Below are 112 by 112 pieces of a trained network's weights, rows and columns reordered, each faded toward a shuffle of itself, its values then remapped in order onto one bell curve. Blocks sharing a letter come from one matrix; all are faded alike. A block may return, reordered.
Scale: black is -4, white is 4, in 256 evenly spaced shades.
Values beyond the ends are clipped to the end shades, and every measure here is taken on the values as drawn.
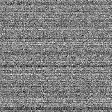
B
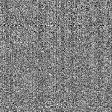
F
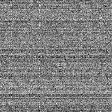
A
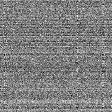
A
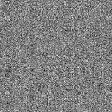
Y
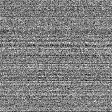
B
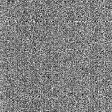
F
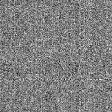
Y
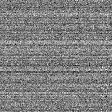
B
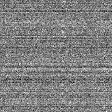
A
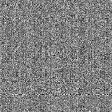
F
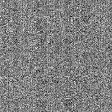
F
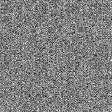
Y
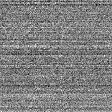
B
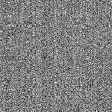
Y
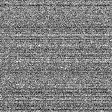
B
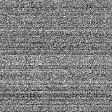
A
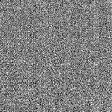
Y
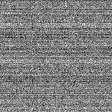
B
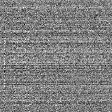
A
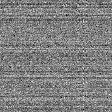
A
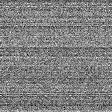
B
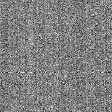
F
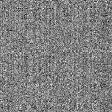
F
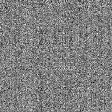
F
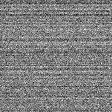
B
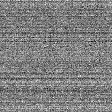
B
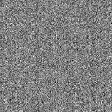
Y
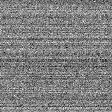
B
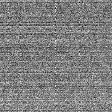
A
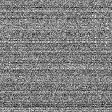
B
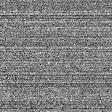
B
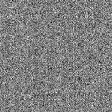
Y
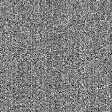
F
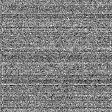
A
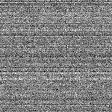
B
